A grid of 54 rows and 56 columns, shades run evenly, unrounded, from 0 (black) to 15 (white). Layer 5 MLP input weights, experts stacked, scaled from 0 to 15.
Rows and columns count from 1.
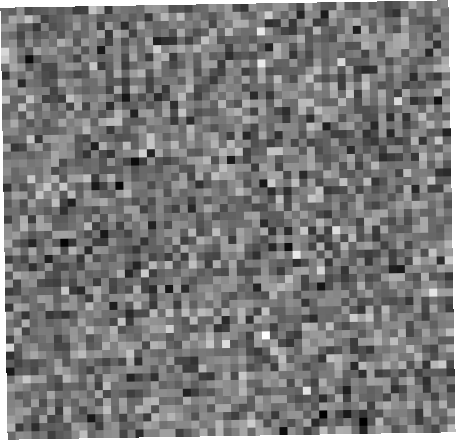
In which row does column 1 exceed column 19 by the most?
7
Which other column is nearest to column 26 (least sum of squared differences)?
25
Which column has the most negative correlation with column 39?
27
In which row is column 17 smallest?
20
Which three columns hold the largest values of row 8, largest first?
33, 43, 12
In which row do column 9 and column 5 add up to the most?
24
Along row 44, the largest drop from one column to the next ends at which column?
17
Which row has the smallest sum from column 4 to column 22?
30
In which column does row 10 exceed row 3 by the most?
35
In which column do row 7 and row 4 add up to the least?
37
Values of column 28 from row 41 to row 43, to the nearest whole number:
4 9 13
